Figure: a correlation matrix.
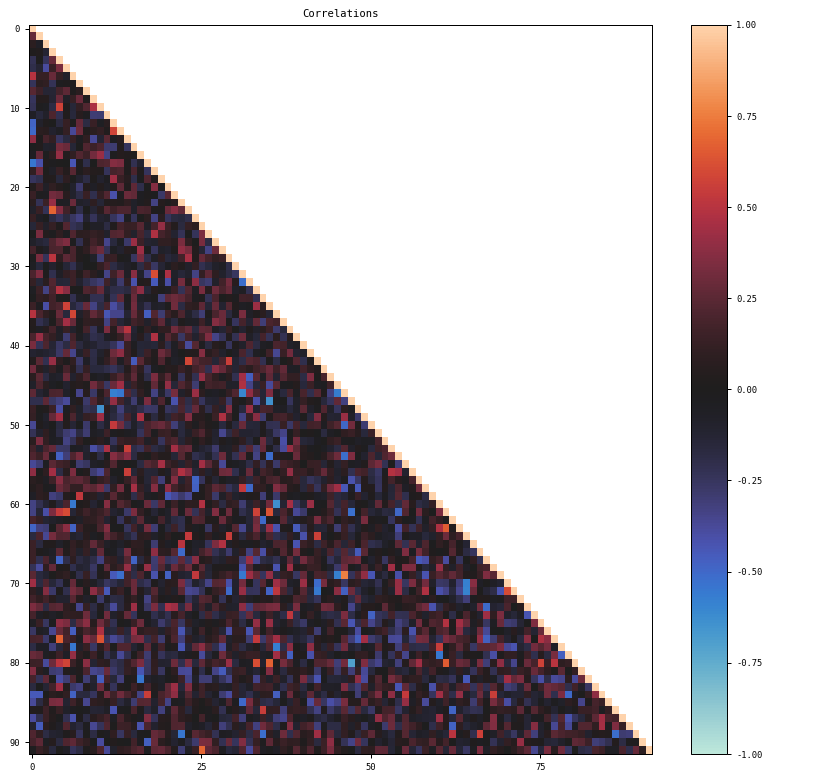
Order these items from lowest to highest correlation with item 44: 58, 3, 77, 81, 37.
3, 77, 81, 37, 58
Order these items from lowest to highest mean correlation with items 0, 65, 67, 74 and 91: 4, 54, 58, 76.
4, 76, 58, 54
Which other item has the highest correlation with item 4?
77
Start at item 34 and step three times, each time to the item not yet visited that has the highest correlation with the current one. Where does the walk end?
84
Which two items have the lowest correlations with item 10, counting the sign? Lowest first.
48, 82
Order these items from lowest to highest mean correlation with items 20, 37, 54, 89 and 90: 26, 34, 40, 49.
34, 49, 40, 26
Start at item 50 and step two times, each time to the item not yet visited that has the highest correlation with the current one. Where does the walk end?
13
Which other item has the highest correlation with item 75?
80
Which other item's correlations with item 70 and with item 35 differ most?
71
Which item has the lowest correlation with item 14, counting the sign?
9
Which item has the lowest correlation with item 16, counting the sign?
82
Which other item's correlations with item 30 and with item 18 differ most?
31
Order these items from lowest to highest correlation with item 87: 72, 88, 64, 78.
64, 72, 88, 78
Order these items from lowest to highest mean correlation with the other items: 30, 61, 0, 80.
30, 0, 61, 80
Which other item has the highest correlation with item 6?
36
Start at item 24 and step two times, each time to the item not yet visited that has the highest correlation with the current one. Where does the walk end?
46
